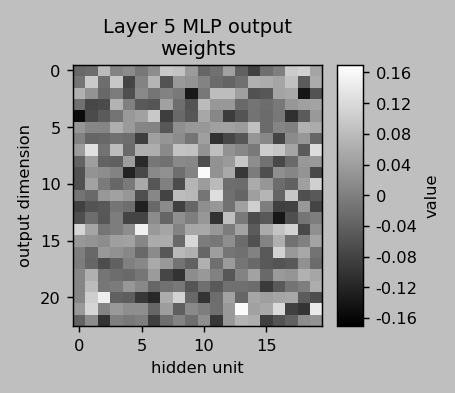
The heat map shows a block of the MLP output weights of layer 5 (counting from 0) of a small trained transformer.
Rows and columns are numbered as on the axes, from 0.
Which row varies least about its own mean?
5
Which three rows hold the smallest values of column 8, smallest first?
18, 12, 10
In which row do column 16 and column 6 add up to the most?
7
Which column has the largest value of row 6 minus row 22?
6
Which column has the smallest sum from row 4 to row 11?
0
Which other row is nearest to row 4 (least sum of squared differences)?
17
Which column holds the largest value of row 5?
14
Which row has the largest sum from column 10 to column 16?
21
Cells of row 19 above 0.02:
3
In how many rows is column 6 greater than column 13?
12
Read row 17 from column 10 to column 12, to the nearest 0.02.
0.06 -0.02 0.04
